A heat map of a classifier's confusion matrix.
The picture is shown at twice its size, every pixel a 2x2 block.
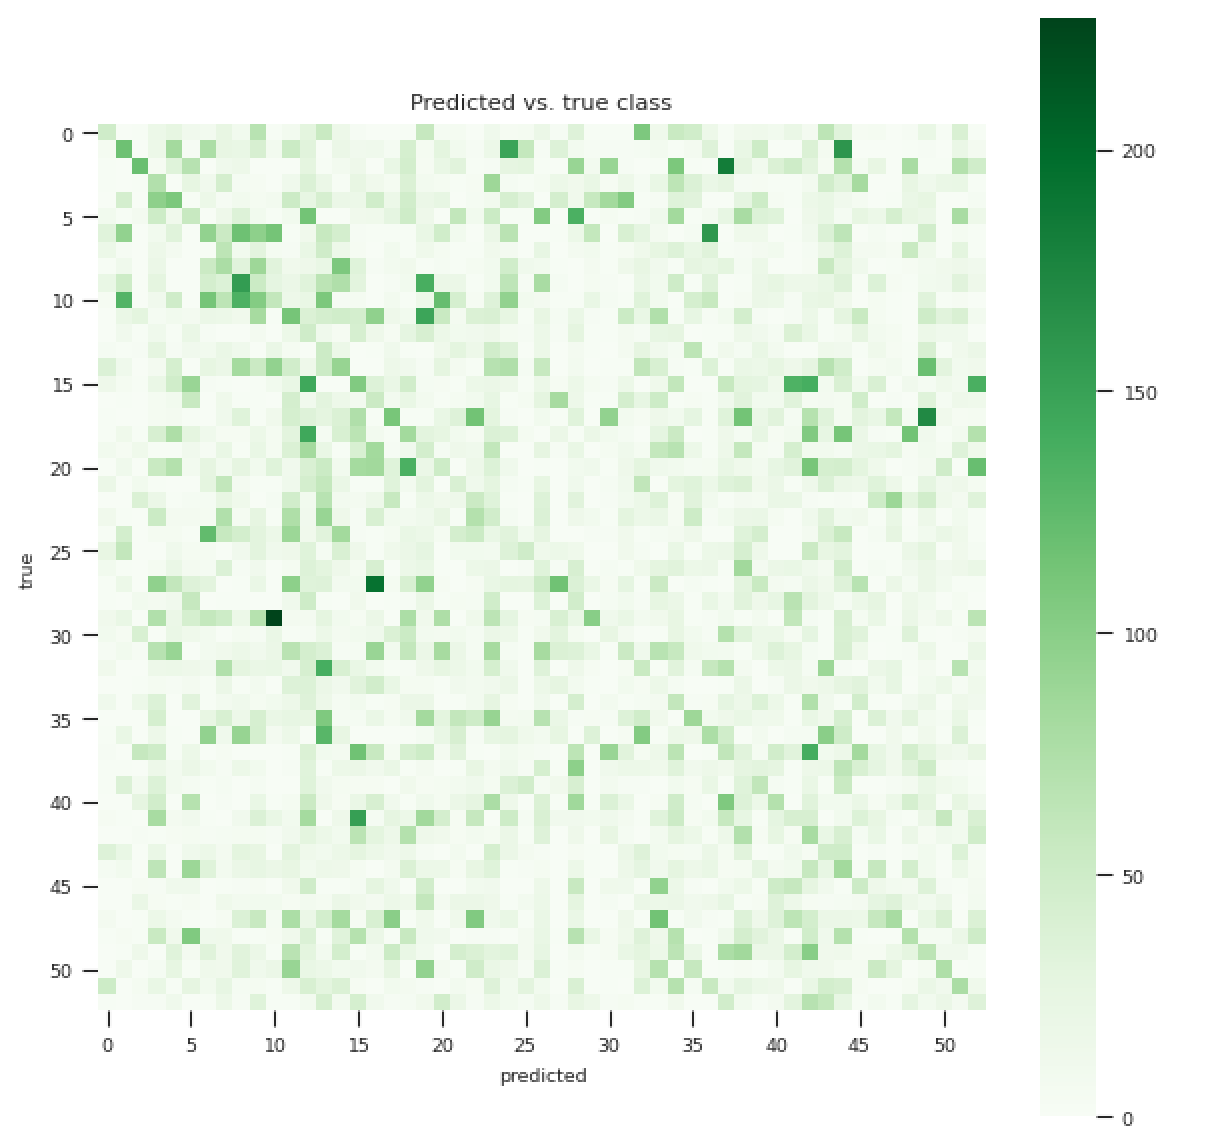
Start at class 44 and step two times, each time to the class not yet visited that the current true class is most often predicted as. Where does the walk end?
28
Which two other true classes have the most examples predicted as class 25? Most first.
1, 39
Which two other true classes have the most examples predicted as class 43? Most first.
36, 32
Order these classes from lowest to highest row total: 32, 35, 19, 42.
42, 19, 32, 35
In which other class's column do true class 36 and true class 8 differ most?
13
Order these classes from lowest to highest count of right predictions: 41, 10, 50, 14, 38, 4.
38, 41, 10, 50, 14, 4
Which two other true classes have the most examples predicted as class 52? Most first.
15, 20
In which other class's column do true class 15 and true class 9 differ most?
8
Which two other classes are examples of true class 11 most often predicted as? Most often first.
19, 16
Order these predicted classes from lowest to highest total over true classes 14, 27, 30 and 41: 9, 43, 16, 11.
43, 9, 11, 16
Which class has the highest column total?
12
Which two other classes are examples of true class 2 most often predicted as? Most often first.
37, 34
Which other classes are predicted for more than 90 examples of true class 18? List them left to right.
12, 42, 44, 48
